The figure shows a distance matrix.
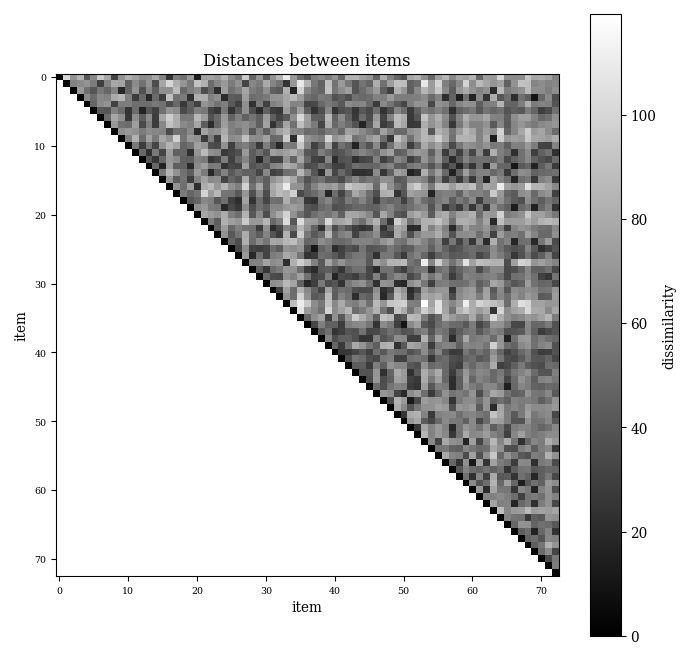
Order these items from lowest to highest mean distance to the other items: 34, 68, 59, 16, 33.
59, 68, 34, 16, 33
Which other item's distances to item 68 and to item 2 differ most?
34
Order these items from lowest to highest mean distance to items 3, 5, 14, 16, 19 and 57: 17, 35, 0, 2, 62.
62, 2, 17, 0, 35
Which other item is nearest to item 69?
3
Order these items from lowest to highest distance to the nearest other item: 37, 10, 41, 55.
37, 10, 41, 55
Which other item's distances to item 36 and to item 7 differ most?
50
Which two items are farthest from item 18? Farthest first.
33, 27
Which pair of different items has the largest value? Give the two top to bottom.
33, 53
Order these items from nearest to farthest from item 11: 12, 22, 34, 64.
12, 64, 22, 34
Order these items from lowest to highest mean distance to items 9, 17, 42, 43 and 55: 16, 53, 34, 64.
64, 53, 34, 16
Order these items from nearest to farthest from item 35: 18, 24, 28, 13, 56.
28, 13, 18, 24, 56
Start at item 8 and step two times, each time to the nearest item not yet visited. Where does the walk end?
0
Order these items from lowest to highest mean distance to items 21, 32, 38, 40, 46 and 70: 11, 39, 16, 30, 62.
30, 11, 62, 39, 16
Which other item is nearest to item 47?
51
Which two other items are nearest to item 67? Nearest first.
59, 53
